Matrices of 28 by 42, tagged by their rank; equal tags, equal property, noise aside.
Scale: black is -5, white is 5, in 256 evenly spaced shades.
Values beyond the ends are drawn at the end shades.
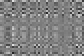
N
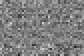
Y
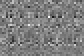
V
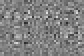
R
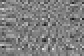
R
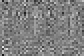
R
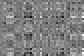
N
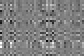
N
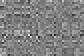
R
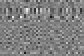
V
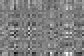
N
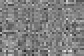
R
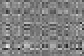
N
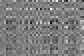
N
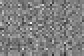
Y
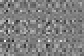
V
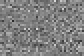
Y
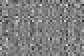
V
